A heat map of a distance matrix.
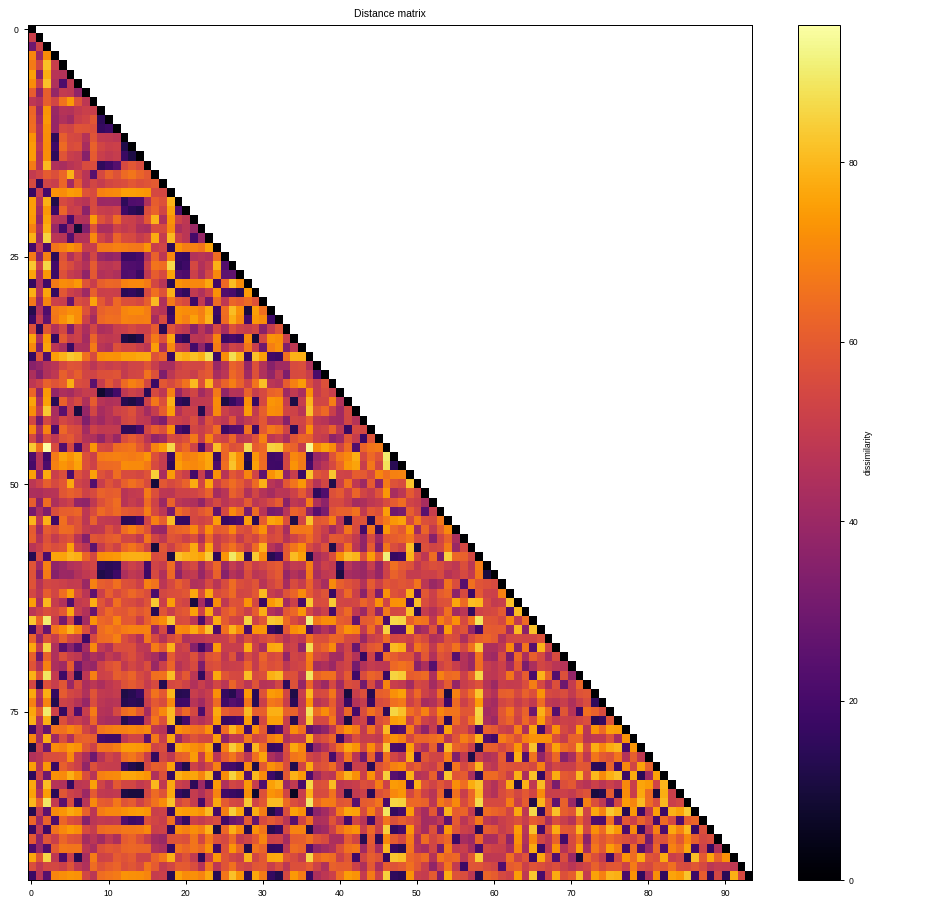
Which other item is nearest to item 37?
51
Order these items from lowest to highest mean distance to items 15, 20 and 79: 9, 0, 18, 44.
9, 44, 0, 18
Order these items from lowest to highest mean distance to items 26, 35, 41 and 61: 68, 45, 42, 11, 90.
68, 42, 11, 45, 90
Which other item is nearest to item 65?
85
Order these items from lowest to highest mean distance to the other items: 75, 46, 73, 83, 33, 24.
33, 73, 24, 83, 75, 46
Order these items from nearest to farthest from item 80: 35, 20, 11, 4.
11, 4, 20, 35
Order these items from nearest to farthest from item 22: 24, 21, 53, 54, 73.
21, 73, 54, 53, 24
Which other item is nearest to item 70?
52
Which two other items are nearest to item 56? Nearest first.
92, 61
